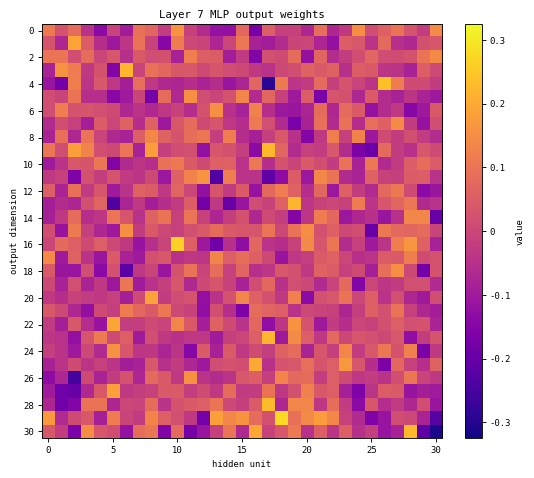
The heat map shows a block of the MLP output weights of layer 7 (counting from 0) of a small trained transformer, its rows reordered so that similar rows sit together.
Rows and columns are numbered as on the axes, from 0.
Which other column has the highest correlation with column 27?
26
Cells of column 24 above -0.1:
27
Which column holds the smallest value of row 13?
5
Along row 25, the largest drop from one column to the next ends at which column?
17
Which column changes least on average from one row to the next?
7
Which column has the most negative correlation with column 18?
12
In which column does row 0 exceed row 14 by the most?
30
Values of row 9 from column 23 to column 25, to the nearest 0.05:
-0.05 -0.15 -0.2
